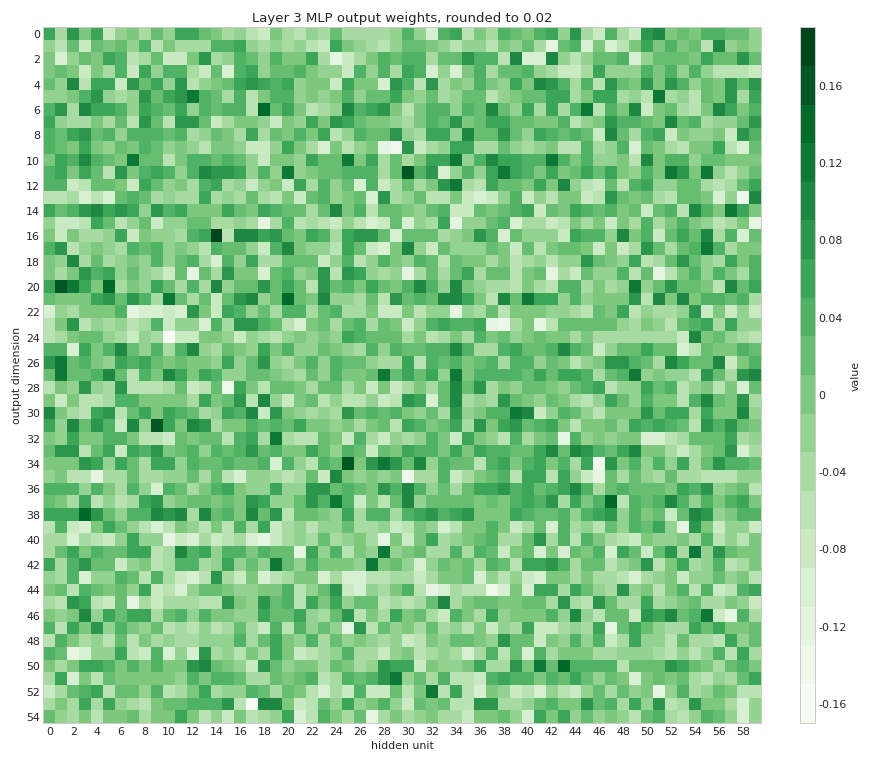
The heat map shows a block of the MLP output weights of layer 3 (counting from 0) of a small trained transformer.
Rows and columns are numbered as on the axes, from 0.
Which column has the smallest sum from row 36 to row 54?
10
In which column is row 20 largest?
1
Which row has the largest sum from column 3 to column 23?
38
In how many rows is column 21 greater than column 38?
18
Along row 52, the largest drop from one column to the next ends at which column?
33
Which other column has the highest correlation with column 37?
25
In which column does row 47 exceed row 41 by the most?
21
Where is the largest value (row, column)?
16, 14
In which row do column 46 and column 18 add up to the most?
45
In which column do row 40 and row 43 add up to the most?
7
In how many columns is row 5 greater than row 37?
24
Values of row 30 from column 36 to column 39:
0 0.04 0.04 0.12
